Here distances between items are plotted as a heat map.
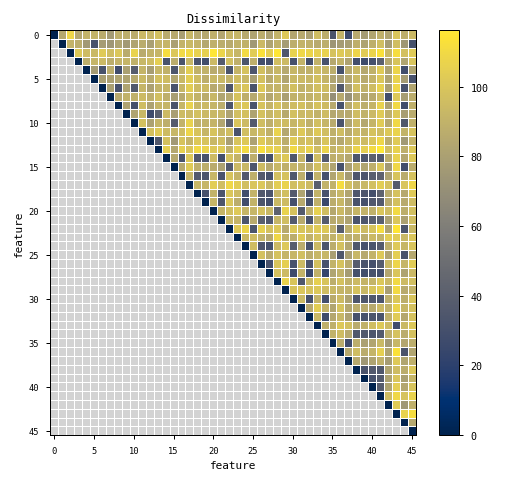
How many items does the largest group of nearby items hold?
16
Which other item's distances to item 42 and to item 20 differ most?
7
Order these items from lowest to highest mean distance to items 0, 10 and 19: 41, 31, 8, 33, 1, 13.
8, 41, 1, 31, 33, 13
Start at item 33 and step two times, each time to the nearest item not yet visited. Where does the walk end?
17
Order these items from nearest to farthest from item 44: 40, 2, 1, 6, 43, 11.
6, 1, 40, 11, 2, 43
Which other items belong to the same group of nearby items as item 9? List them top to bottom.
12, 13
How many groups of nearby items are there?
10
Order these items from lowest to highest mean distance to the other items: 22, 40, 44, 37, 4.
40, 44, 4, 37, 22
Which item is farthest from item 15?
43
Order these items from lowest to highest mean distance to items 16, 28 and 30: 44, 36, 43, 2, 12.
44, 36, 12, 43, 2
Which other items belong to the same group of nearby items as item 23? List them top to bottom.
11
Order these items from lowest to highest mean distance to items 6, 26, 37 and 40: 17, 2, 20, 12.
20, 12, 17, 2
